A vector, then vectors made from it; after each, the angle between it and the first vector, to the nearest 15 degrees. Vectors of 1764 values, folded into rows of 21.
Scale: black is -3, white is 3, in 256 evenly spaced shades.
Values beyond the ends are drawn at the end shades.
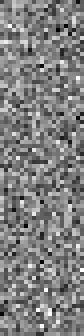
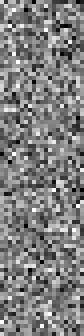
60 degrees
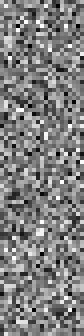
90 degrees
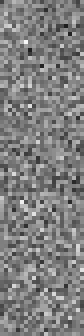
45 degrees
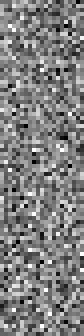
45 degrees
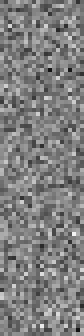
60 degrees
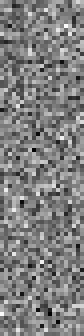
150 degrees
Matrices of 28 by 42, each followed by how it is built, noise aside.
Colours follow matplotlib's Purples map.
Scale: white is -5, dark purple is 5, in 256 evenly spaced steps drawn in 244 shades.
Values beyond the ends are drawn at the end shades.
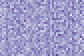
repeating rows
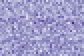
repeating columns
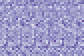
repeating columns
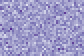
noise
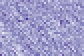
Toeplitz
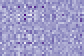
low rank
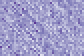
Toeplitz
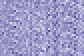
repeating rows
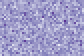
noise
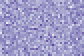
repeating rows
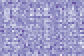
blocks
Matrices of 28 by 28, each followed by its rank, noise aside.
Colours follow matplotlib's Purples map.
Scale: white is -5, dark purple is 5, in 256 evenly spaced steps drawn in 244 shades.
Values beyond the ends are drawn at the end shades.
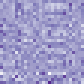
four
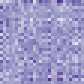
three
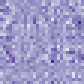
six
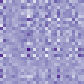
two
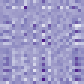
two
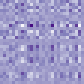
two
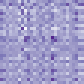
three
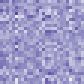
three
